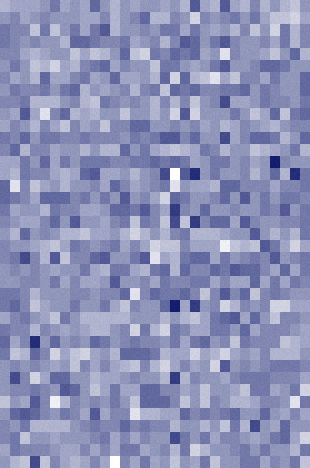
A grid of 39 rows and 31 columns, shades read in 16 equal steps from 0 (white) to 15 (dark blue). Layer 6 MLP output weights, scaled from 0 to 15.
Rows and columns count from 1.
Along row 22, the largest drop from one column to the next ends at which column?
16
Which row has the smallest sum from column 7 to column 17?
20
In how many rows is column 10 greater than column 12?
16
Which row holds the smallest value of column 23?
21
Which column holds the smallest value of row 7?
22
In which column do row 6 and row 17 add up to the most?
23
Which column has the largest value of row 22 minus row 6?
6
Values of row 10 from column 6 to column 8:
8 10 5
